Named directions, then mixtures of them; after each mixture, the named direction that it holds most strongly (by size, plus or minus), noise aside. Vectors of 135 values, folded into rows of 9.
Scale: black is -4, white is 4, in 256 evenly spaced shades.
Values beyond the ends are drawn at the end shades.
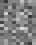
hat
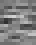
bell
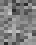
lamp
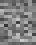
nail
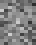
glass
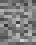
nail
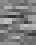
bell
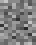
hat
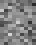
glass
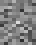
glass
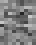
hat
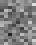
glass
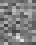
nail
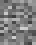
hat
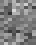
lamp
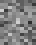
glass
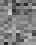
lamp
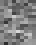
lamp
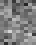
lamp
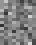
hat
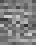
nail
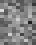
glass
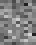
nail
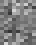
lamp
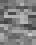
bell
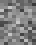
glass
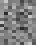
hat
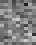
nail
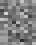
nail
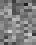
lamp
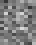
hat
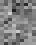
lamp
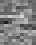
bell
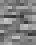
bell
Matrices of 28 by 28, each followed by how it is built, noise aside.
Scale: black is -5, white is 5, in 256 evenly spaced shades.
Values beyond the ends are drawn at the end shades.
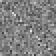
diagonal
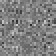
low rank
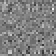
low rank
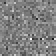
uneven rows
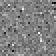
sparse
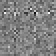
low rank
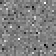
sparse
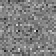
uneven rows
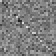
diagonal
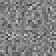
low rank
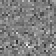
uneven rows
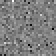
sparse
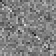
diagonal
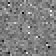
sparse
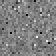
sparse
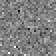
sparse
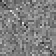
diagonal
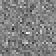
uneven rows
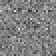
uneven rows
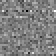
uneven rows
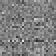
low rank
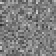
low rank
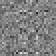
low rank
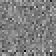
low rank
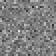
uneven rows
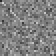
diagonal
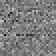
uneven rows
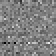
uneven rows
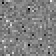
sparse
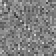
diagonal
